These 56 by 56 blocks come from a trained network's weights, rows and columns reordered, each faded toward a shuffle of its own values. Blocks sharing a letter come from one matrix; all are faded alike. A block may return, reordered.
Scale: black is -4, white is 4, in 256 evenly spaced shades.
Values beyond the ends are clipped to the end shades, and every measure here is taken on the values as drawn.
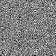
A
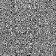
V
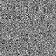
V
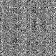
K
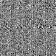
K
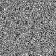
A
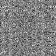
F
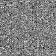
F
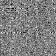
F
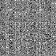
K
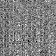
K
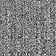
K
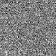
V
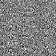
V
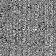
K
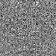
V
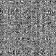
K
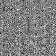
F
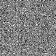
F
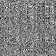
K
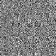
V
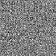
V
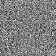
V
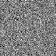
V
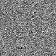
V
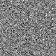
V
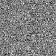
A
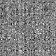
K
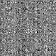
K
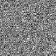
V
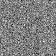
F
